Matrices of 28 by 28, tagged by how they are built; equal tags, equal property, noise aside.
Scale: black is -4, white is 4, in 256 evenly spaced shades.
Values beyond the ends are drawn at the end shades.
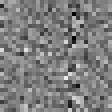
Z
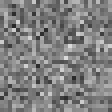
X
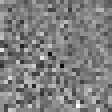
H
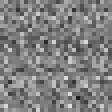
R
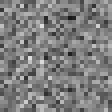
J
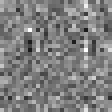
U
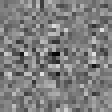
U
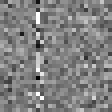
Z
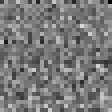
R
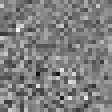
H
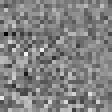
H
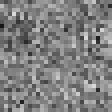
X
